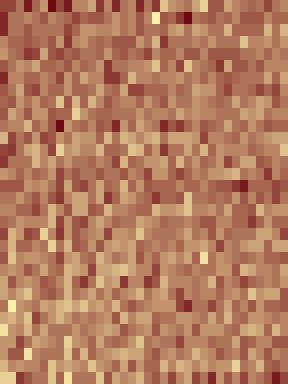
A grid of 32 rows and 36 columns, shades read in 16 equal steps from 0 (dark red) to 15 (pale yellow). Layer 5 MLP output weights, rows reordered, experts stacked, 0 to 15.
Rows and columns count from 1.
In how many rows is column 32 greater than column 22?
14
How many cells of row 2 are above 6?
16
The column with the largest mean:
9
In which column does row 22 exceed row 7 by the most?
26
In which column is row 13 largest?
8
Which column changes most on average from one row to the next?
23
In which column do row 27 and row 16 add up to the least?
31
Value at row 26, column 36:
5
